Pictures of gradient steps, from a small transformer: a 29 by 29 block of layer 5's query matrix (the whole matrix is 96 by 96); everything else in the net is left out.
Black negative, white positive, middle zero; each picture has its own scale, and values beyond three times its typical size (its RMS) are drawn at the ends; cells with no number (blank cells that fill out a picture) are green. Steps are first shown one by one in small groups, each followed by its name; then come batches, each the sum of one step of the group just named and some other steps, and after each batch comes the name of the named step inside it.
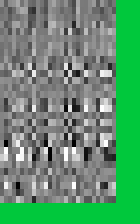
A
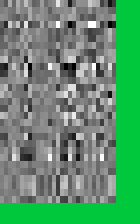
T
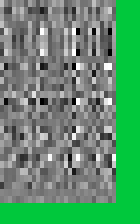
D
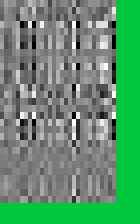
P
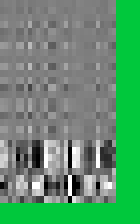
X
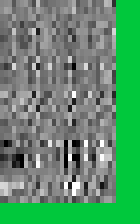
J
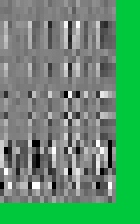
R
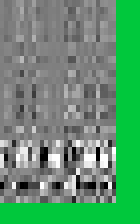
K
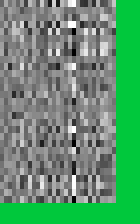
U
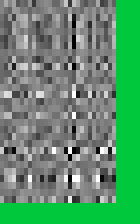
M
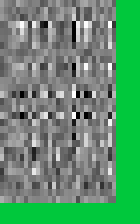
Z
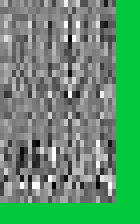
R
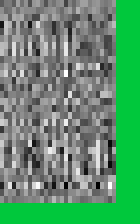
R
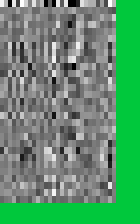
T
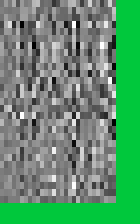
P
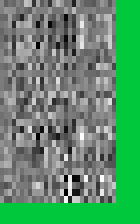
X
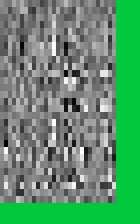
A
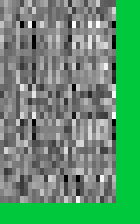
P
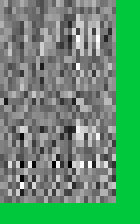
D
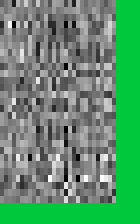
K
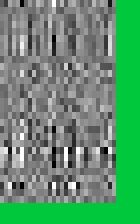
A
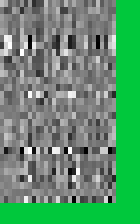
M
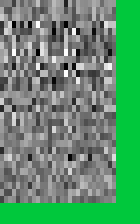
D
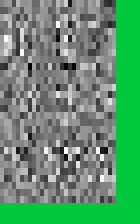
T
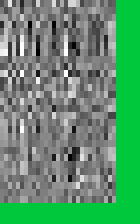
M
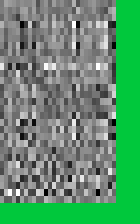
P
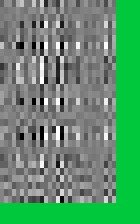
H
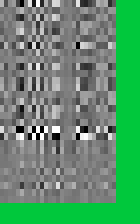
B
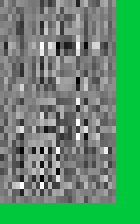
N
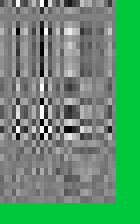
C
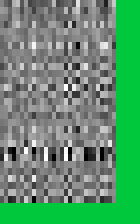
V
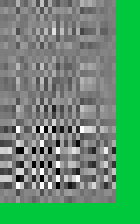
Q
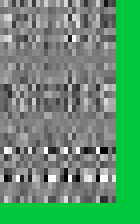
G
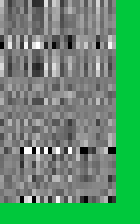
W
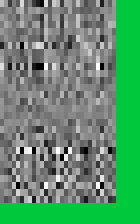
W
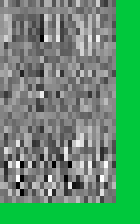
G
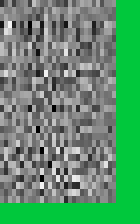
Q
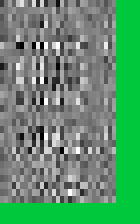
H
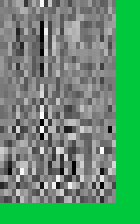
C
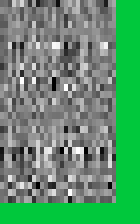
V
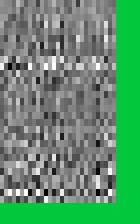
H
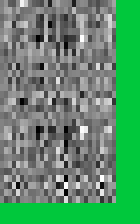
N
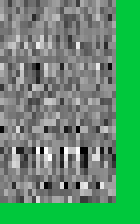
W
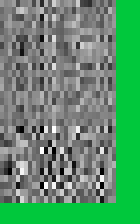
B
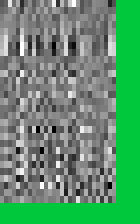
Q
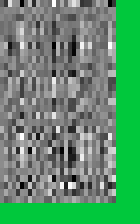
B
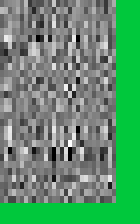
V
